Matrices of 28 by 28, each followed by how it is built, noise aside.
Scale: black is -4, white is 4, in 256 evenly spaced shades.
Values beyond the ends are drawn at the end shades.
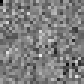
block diagonal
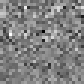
uneven rows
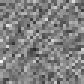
Hankel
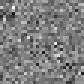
block diagonal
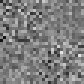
block diagonal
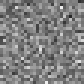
blocks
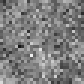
smooth
